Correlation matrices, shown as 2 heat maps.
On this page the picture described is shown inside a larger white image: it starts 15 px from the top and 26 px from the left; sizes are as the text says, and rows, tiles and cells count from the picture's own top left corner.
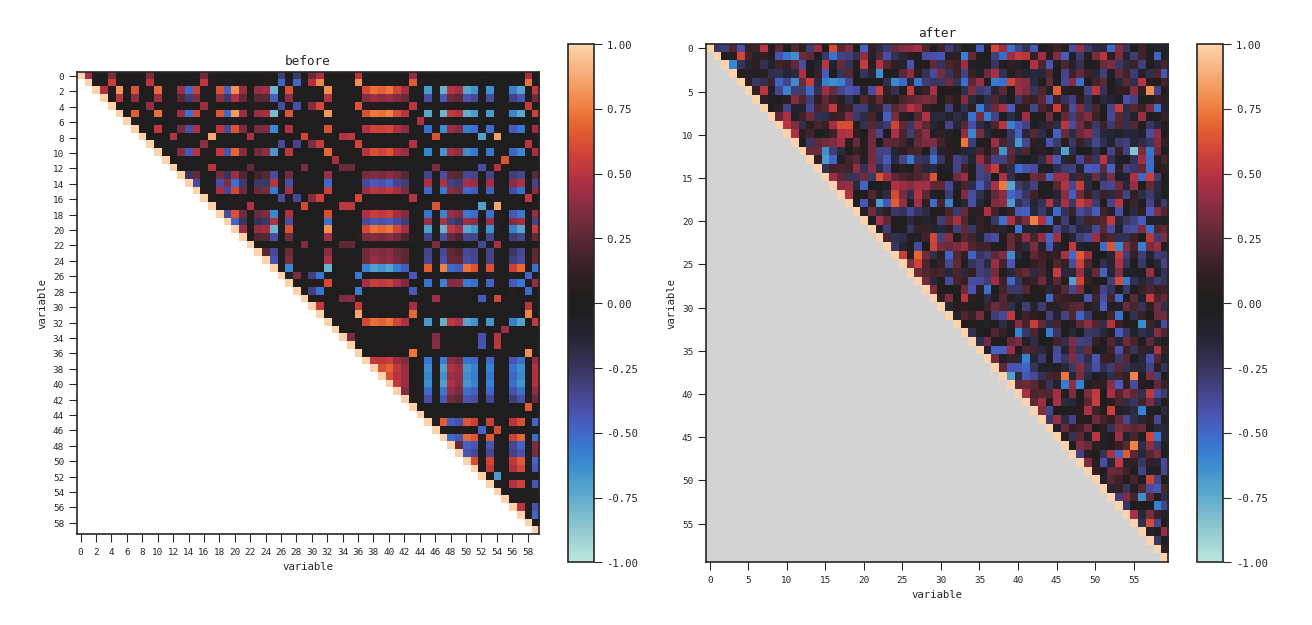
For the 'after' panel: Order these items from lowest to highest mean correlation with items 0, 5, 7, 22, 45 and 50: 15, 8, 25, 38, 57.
8, 25, 38, 15, 57
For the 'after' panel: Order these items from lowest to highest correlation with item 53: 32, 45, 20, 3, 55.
20, 55, 32, 3, 45
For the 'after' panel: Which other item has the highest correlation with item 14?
37
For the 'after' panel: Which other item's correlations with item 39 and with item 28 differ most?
16
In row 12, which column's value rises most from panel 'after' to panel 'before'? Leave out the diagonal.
46
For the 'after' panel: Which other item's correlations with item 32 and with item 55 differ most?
38
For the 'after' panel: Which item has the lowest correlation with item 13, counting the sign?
15
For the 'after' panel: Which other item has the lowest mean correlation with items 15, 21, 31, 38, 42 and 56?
3
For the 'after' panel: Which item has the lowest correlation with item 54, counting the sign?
27
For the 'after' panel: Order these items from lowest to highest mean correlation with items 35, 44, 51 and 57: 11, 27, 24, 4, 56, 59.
11, 27, 24, 59, 56, 4
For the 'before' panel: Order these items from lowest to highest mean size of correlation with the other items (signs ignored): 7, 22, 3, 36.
22, 36, 3, 7
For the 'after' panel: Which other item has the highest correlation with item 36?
19
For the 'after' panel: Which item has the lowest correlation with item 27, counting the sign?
47
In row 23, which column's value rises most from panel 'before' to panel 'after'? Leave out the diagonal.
47
